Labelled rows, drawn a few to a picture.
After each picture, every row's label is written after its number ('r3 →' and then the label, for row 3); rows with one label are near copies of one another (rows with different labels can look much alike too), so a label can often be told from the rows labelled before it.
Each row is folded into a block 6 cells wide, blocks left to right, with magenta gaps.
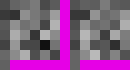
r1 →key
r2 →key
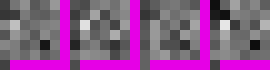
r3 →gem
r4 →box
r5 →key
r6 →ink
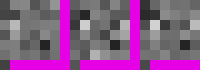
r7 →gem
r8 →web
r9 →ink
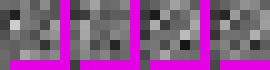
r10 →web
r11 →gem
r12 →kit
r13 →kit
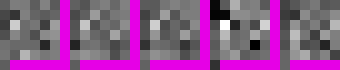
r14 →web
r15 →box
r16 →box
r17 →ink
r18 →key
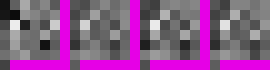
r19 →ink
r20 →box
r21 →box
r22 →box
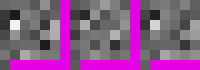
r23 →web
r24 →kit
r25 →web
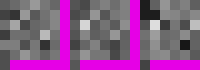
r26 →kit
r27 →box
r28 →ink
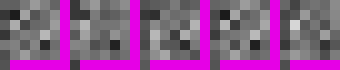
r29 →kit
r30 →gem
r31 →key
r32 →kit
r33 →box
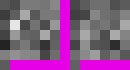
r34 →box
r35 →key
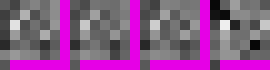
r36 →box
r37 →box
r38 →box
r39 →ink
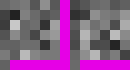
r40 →web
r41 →key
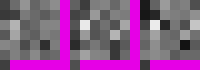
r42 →gem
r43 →box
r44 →ink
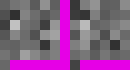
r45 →web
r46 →gem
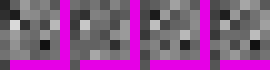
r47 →ink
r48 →web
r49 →kit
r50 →kit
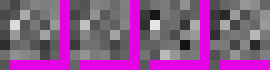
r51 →box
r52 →box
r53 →web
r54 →kit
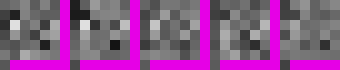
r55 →web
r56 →ink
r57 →box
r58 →key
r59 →gem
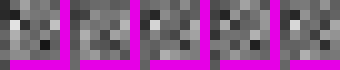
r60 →ink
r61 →key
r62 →web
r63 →kit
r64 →web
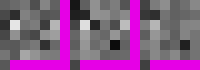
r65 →web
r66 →ink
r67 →gem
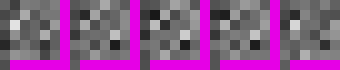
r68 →box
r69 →kit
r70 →kit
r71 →kit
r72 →web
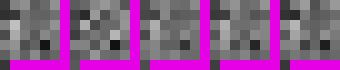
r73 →gem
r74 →kit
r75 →gem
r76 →gem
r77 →gem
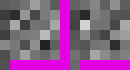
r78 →kit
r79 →web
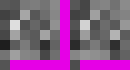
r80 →box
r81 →box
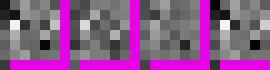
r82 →ink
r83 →box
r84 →gem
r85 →ink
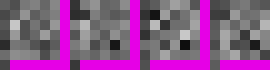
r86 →box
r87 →gem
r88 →kit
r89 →key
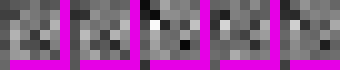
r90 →key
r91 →key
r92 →ink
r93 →web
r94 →ink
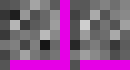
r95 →kit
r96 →box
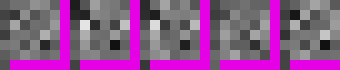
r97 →kit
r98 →ink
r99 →ink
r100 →key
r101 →kit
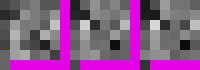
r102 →key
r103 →ink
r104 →ink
